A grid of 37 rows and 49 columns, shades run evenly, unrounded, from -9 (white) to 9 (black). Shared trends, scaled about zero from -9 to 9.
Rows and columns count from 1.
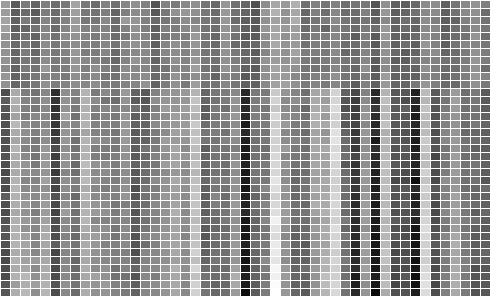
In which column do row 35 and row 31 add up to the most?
42
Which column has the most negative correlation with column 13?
15
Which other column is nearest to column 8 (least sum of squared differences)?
23
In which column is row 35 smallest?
28
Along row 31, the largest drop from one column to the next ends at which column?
43
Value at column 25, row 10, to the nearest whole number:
3
